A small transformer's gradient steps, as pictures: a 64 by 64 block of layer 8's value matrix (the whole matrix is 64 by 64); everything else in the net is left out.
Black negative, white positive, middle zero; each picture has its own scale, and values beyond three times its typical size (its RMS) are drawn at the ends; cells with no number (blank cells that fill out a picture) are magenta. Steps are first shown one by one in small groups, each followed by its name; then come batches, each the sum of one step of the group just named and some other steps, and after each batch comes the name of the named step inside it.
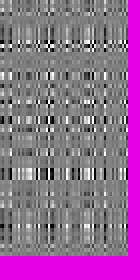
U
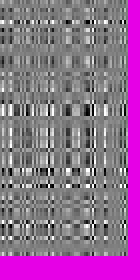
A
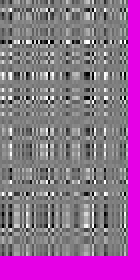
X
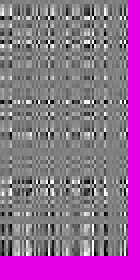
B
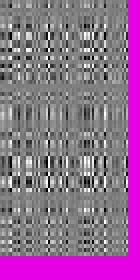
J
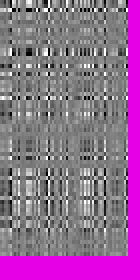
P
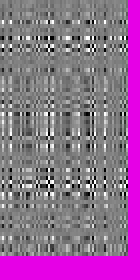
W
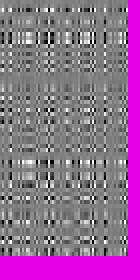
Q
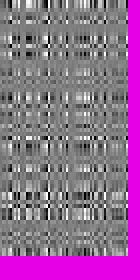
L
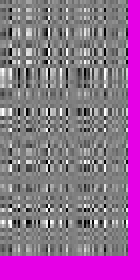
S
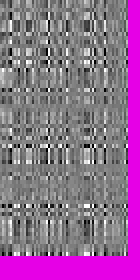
S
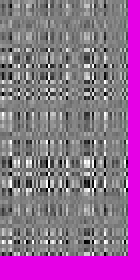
J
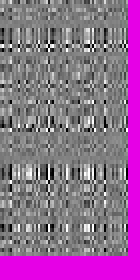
U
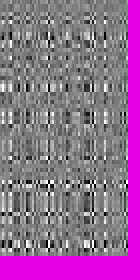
W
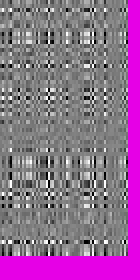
Q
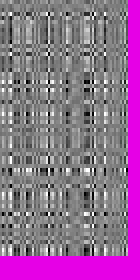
A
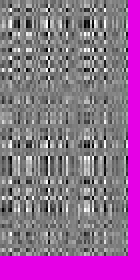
J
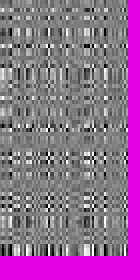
S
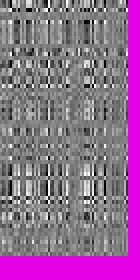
P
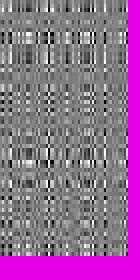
Q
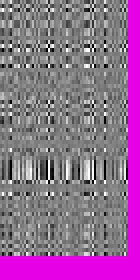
U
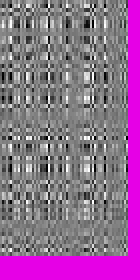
L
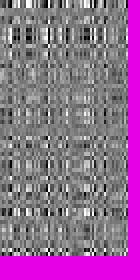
L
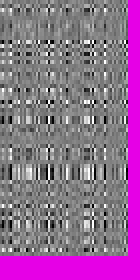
U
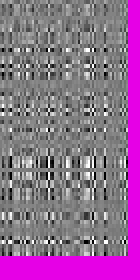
Q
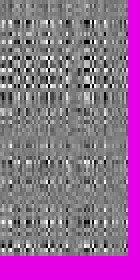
S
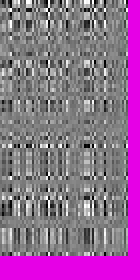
P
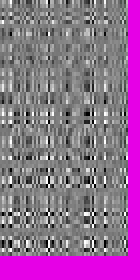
A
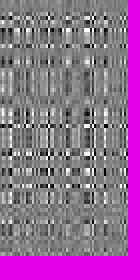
A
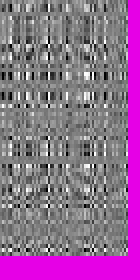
L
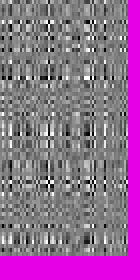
W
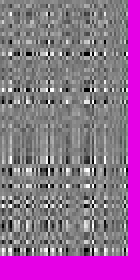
A
